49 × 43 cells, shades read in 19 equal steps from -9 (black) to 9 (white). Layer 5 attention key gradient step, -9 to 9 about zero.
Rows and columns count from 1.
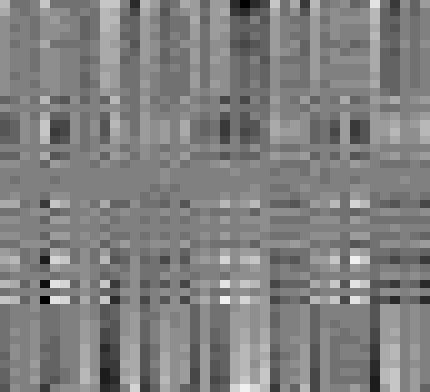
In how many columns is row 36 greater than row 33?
14
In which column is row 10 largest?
11
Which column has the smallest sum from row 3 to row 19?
25
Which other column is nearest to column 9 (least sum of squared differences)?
21
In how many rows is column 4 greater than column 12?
22
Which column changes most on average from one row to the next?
36
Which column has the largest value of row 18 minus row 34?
5
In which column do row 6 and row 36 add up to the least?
40
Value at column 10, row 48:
2
